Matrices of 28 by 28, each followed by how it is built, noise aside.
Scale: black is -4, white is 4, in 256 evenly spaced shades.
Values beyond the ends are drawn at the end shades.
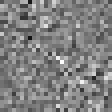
block diagonal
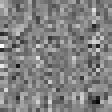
low rank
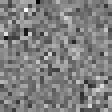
block diagonal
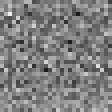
repeating columns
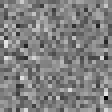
low rank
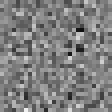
low rank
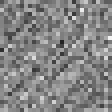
Hankel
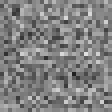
low rank
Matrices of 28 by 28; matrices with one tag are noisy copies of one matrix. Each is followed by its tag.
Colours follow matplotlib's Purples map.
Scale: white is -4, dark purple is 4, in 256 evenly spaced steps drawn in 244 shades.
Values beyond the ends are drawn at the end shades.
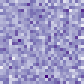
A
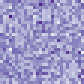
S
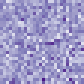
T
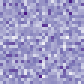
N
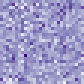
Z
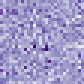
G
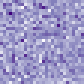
Z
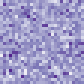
N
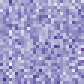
A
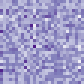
G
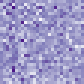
Z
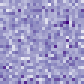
A
